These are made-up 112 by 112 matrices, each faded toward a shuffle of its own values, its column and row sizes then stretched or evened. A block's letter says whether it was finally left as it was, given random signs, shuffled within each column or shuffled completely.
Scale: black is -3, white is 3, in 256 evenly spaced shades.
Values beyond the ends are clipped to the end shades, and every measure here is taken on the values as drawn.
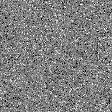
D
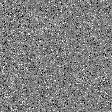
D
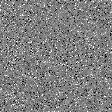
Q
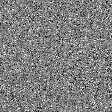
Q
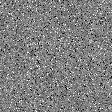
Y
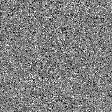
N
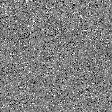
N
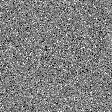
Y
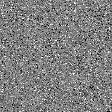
N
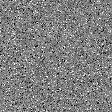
D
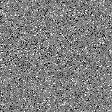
Q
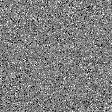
N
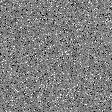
Y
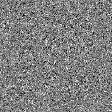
Q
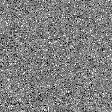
Q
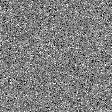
D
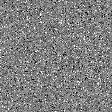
N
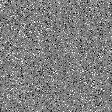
D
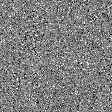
D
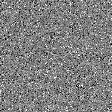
Q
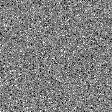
D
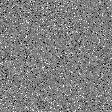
D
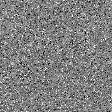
D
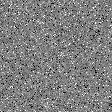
Y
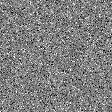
Y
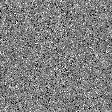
D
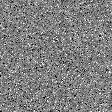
Y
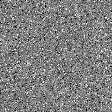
D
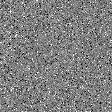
D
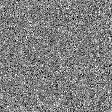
N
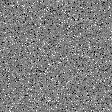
Y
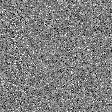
D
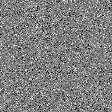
N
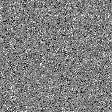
D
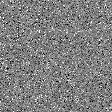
Q
